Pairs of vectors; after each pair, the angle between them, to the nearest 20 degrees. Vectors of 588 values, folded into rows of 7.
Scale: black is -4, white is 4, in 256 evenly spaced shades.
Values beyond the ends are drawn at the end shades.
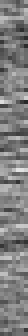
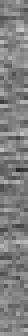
160 degrees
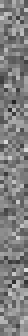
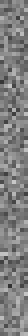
40 degrees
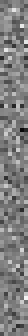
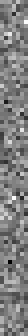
100 degrees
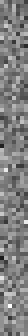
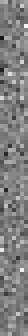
100 degrees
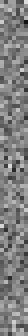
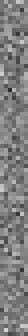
100 degrees
